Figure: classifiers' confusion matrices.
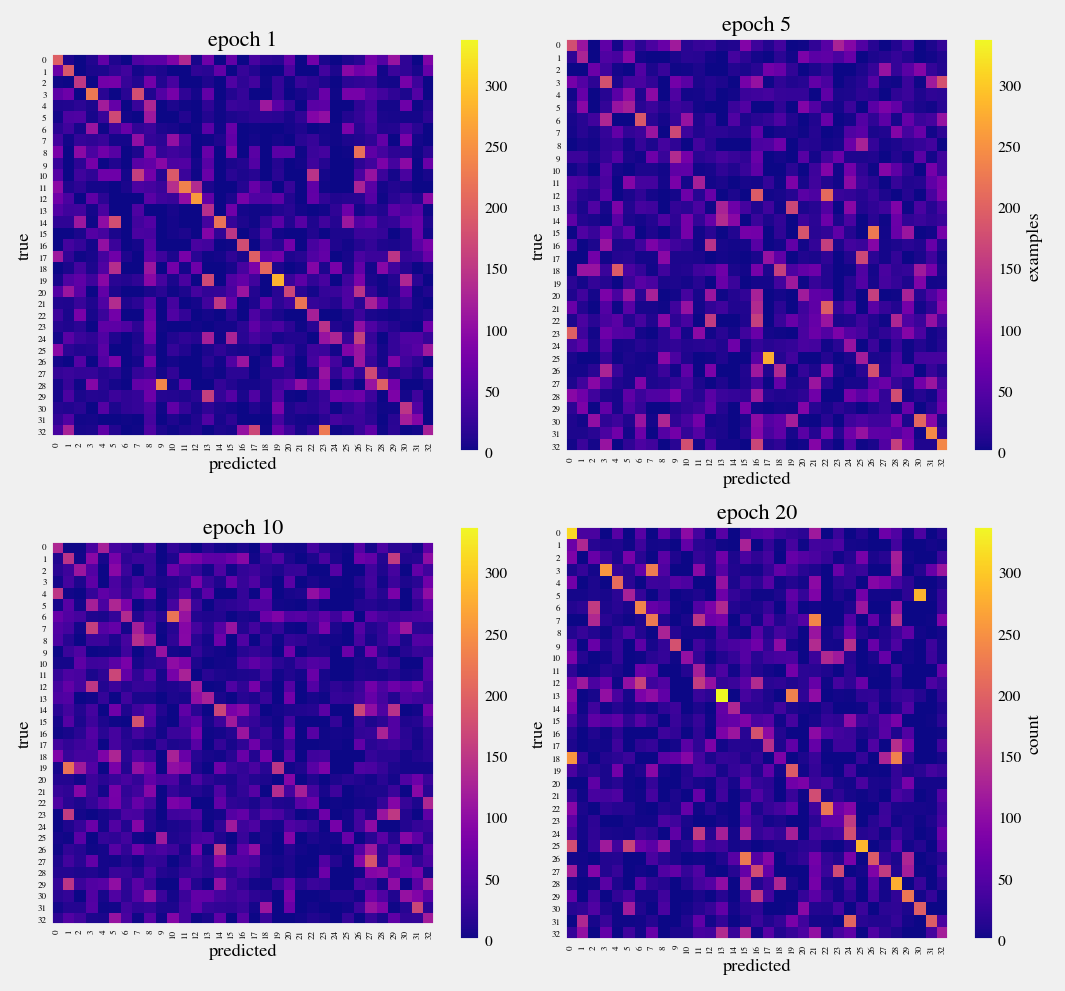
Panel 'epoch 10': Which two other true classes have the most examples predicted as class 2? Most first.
19, 21
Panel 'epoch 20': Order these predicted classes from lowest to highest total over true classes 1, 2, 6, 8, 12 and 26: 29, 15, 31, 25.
31, 29, 25, 15
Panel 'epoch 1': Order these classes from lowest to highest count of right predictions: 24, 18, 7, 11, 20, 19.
7, 24, 20, 18, 11, 19
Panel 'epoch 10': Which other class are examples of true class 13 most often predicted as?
12
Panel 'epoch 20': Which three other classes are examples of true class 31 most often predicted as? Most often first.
24, 1, 19
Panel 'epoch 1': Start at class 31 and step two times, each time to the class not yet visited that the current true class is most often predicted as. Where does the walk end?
19
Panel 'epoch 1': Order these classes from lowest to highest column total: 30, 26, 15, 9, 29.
9, 29, 15, 30, 26
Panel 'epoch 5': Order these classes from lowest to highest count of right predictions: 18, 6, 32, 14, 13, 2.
2, 14, 13, 18, 6, 32
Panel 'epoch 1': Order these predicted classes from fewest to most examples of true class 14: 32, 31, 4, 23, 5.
32, 23, 31, 4, 5
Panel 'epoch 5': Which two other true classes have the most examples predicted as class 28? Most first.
32, 22
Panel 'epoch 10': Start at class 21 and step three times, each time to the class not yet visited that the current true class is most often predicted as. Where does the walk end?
29
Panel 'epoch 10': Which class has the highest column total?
5
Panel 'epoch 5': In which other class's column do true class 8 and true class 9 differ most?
25
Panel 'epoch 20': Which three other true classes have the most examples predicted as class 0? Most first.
18, 25, 27
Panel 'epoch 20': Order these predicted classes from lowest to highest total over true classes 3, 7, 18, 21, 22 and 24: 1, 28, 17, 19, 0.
1, 17, 19, 0, 28
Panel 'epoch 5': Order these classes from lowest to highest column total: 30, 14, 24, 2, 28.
14, 2, 30, 24, 28
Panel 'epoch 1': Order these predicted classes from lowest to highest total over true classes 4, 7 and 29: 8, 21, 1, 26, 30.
21, 1, 26, 30, 8
